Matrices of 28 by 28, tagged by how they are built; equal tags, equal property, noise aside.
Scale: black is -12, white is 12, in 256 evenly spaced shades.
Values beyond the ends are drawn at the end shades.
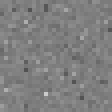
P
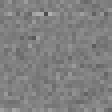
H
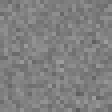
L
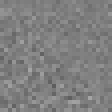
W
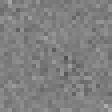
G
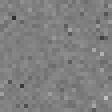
P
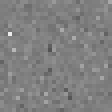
P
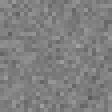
L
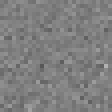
H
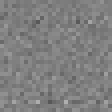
H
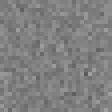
L
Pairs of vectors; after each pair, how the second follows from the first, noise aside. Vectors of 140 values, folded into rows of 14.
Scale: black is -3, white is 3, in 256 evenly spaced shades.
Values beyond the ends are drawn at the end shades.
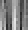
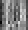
wrapped around, negated.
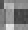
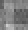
shrunk.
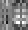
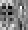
reversed, negated.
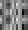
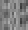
wrapped around, shrunk.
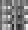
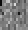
reversed, negated, partly zeroed.
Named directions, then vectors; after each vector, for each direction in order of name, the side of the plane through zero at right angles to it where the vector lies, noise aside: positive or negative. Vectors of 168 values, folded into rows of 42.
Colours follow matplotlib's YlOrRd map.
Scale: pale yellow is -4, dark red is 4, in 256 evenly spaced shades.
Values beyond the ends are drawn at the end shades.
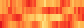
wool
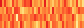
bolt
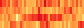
positive, negative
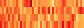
positive, positive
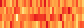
positive, negative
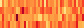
negative, positive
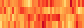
negative, negative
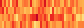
positive, negative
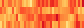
negative, negative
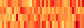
negative, negative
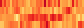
positive, negative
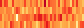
positive, negative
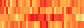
positive, negative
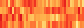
positive, positive
